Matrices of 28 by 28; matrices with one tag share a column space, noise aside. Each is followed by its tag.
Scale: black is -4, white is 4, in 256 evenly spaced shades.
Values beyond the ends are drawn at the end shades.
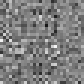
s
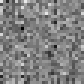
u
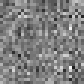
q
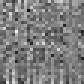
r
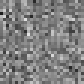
q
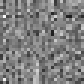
q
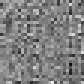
s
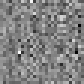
s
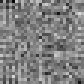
u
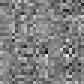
s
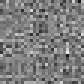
s
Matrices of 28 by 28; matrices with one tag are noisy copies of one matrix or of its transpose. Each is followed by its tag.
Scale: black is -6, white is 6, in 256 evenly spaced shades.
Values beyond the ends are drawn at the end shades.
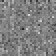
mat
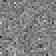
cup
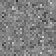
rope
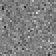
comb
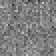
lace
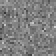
lace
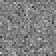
cup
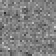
lace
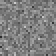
cup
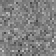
rope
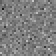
comb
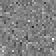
rope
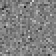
comb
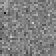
lace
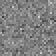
rope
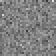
cup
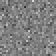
comb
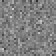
mat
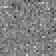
lace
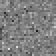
lace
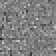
lace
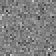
comb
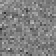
lace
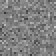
lace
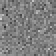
comb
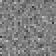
cup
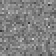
mat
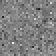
rope
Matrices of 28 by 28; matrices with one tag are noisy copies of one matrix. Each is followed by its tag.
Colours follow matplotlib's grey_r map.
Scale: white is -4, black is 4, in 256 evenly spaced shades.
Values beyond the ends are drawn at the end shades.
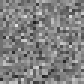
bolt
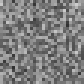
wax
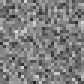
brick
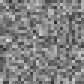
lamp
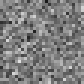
lamp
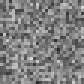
lamp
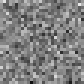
brick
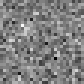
brick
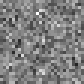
bolt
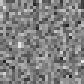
wax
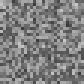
wax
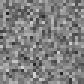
brick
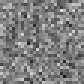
wax
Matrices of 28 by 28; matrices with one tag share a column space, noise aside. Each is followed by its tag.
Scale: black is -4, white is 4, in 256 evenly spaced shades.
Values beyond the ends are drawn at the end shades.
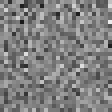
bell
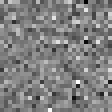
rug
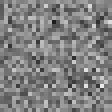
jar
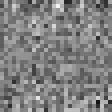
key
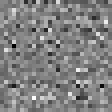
rug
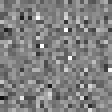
rug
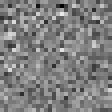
bell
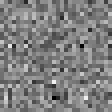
rug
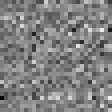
rug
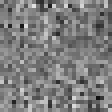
key
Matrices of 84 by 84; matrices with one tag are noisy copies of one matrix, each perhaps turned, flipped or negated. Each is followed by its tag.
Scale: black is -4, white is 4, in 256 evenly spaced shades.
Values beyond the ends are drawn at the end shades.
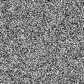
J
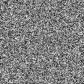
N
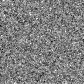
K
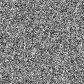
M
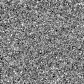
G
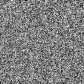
N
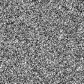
J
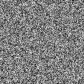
N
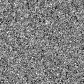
J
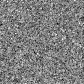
K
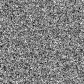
N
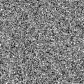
G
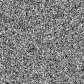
M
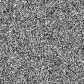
J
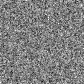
N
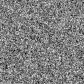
M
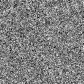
J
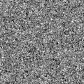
M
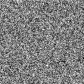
K
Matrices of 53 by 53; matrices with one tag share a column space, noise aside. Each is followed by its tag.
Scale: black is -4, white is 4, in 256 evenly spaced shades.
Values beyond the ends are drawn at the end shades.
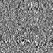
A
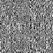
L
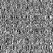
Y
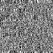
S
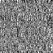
S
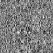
Y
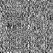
L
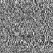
A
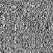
L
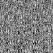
Y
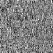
S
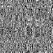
S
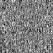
Y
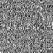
L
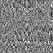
A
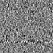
A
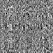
L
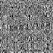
L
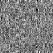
S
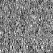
Y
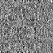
S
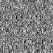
Y
